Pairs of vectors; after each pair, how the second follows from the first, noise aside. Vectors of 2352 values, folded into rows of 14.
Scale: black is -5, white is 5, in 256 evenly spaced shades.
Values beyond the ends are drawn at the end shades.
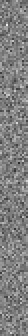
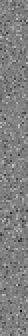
reversed, negated, partly zeroed.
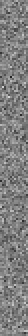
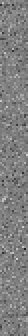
reversed, negated, partly zeroed.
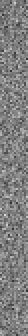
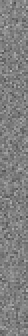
negated, shrunk.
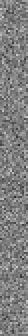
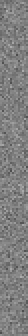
negated, shrunk.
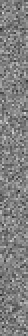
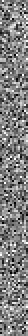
reversed, negated, scaled up.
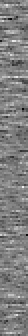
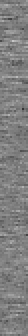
shrunk.
